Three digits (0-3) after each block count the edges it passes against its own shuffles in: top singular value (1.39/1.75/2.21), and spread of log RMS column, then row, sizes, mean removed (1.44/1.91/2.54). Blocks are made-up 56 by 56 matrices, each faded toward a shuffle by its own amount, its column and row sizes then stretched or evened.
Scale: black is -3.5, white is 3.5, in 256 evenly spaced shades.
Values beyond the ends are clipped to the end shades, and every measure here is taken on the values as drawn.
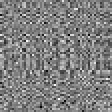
3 1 2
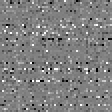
0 0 3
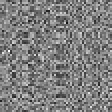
3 1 0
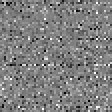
2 1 2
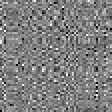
3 3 0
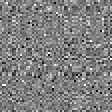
3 0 1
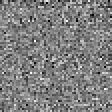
0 0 2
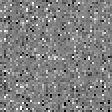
1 2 1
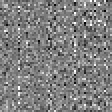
2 3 0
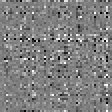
1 3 3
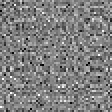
3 0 0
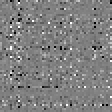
1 2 3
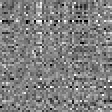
3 1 2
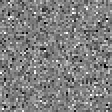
0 1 0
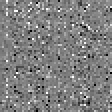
0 3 1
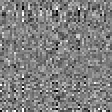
3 2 2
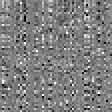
3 3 0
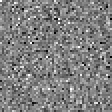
1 0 1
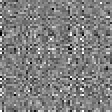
3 2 2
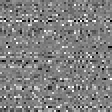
3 0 3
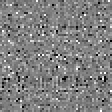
2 1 2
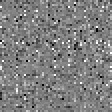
0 2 2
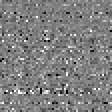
0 0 3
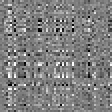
3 3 3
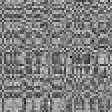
3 0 1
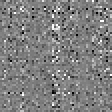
0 3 2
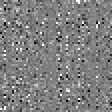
0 3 2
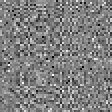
3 1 0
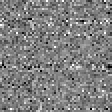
1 0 2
